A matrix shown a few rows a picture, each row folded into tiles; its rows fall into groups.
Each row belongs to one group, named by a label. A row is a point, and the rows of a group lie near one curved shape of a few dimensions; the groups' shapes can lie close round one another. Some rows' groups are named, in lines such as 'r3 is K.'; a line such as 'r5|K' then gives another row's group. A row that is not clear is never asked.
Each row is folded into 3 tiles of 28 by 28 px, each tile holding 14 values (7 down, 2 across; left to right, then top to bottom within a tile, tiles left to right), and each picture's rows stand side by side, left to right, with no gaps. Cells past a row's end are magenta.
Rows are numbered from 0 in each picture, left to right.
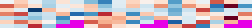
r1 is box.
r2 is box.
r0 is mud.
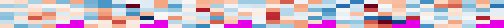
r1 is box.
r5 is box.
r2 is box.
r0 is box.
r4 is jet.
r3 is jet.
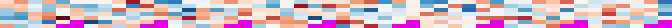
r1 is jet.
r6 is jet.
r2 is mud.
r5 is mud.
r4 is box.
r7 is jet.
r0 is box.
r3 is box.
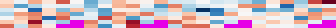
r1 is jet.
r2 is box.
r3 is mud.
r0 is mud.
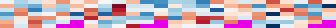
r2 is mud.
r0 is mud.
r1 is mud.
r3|box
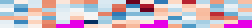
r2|box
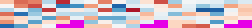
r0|box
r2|box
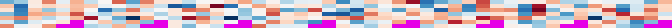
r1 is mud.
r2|box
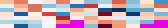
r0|box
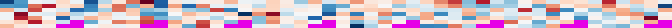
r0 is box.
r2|mud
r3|jet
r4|box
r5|box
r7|box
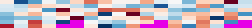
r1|box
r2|mud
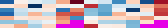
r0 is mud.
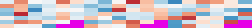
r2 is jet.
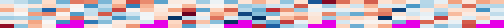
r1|jet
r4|mud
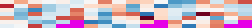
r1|box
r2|jet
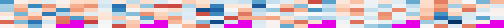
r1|box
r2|box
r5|mud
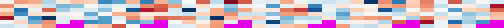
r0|mud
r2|mud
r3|mud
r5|box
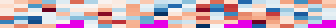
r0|mud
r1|jet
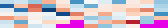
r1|jet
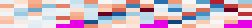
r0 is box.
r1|jet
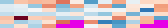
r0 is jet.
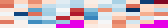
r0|box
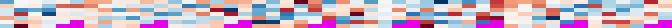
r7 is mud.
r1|mud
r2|mud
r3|jet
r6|mud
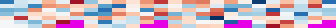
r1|mud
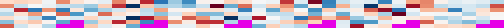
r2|box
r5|box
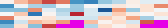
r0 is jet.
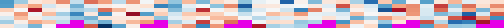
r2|box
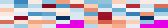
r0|box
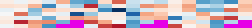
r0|mud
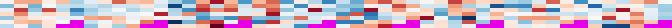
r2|jet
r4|jet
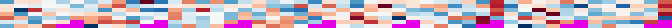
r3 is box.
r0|mud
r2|mud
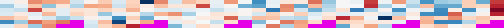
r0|jet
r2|box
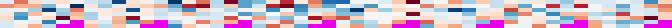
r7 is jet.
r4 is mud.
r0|box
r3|box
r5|box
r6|box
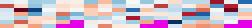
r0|mud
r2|jet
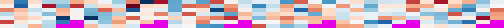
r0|box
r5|box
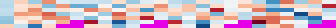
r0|box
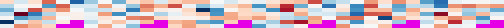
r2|box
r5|box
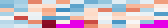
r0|jet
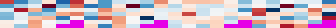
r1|box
